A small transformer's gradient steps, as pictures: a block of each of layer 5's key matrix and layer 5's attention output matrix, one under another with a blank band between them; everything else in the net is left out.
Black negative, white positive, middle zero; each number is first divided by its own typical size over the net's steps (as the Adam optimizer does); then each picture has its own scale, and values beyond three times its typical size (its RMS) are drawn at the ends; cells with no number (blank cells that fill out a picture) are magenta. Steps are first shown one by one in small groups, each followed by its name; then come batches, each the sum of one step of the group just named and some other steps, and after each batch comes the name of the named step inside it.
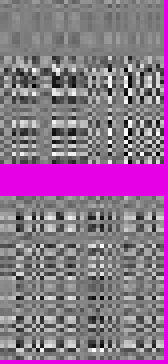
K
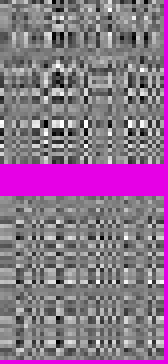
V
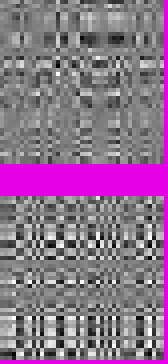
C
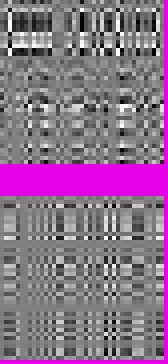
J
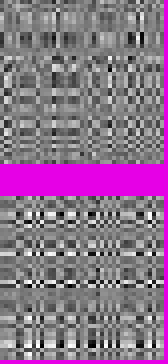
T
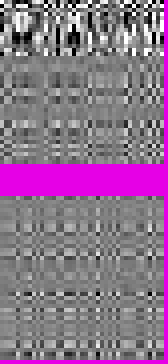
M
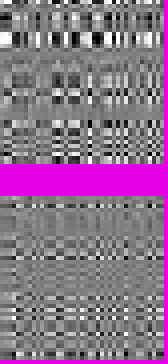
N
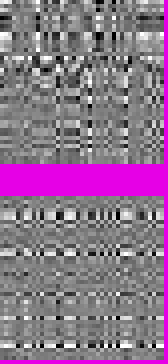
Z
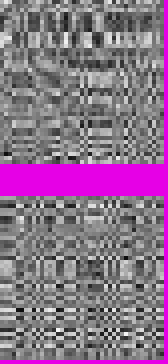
N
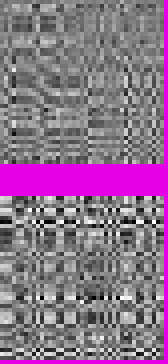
K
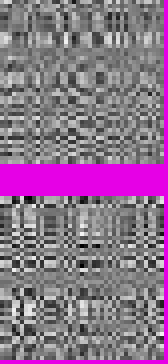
N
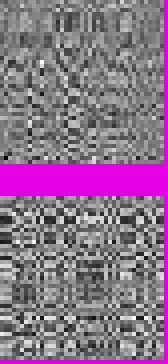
T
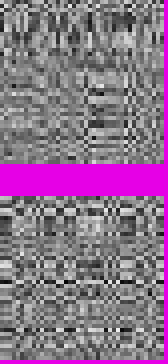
M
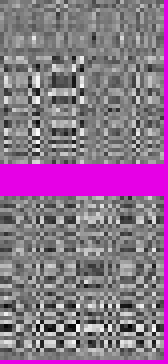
T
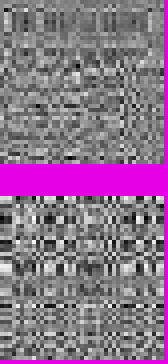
C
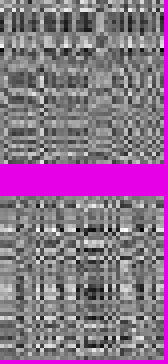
K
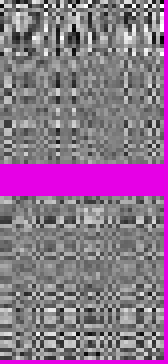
M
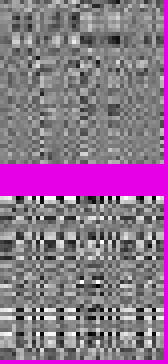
C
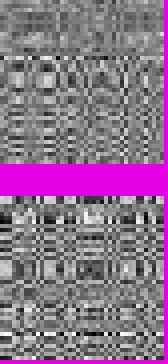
Z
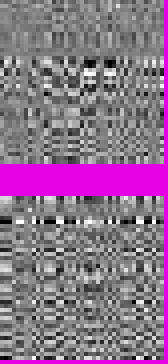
V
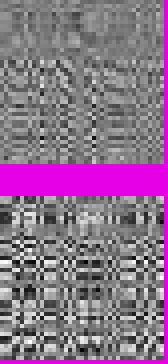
C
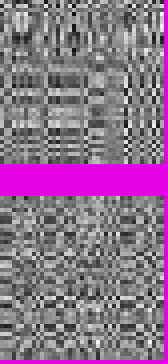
M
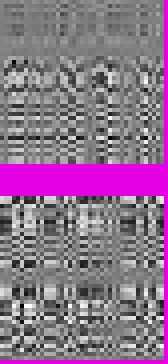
K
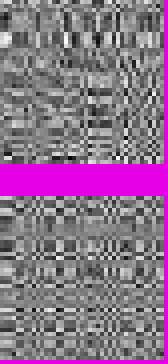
N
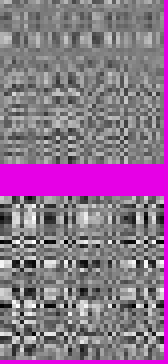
N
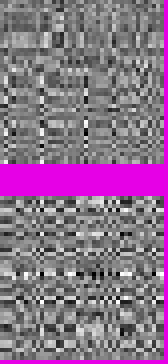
V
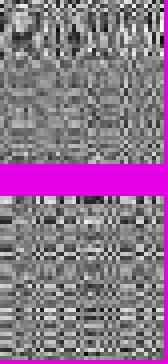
M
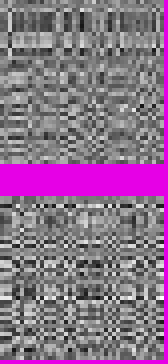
J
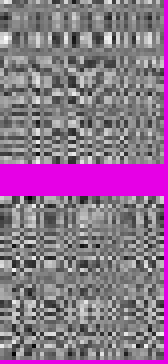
N
